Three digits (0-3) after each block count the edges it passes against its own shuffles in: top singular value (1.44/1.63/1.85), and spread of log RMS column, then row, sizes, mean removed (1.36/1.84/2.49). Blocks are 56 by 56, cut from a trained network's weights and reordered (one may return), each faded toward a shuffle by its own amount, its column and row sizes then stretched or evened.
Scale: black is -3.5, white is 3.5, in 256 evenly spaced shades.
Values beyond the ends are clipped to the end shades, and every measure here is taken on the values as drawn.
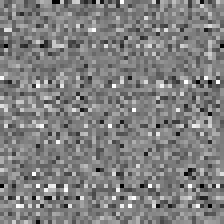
0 0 3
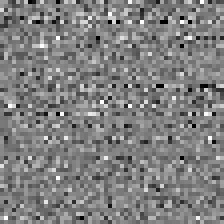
0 0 3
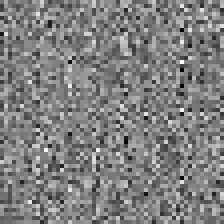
2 2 0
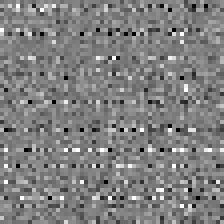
0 1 3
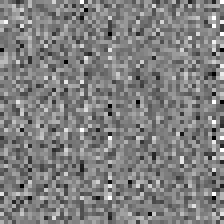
1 3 0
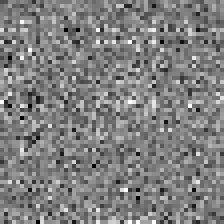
1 2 2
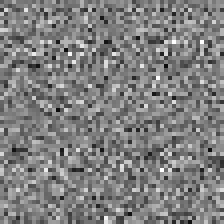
1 0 2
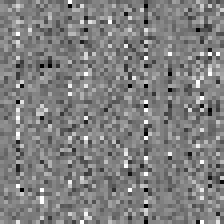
0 3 0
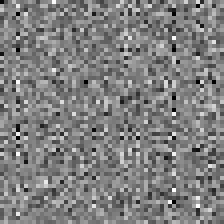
3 3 1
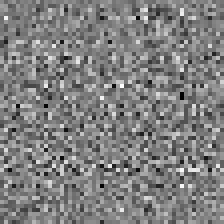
2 1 3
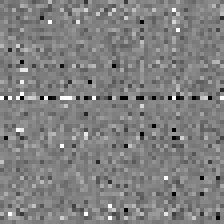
2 1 2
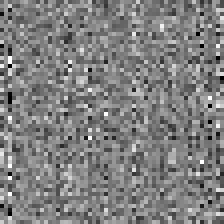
2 3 0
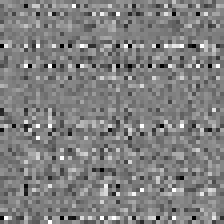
1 2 3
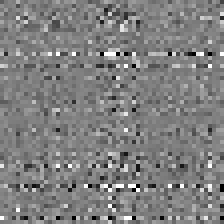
2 2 3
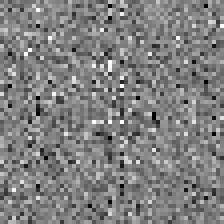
0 2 0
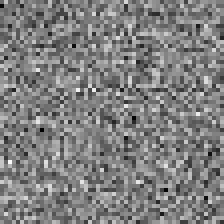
1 0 1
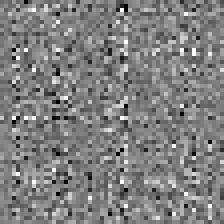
1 3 1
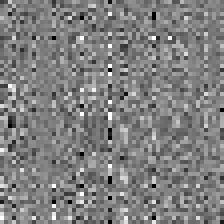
3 3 1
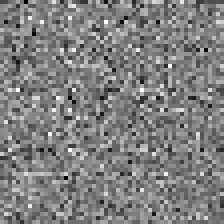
0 1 2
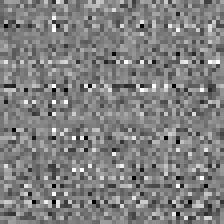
2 1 3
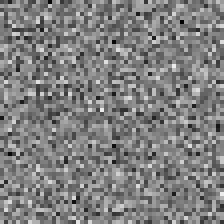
1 0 0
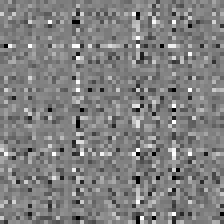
0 3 3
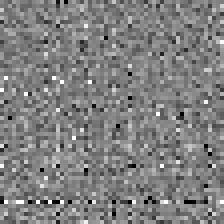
2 1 1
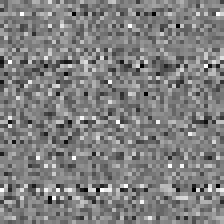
1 0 3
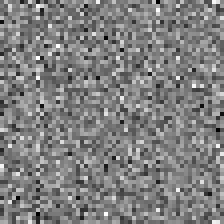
1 2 0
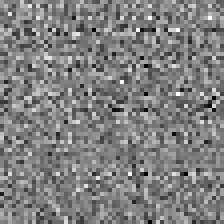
1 0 2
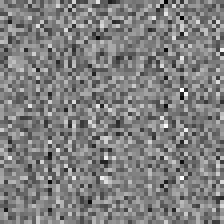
1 2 0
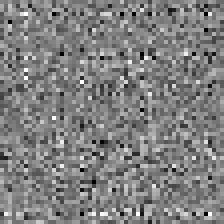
1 2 2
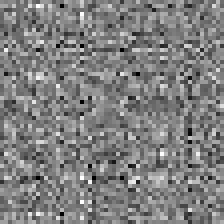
3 2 2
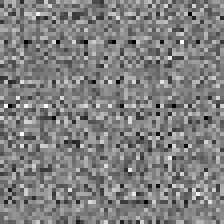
2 0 3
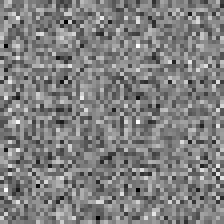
3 2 1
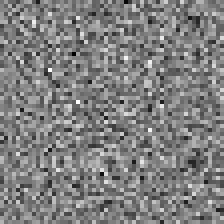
1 1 0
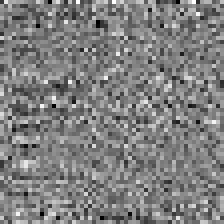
3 0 2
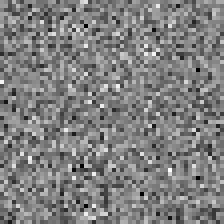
0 1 0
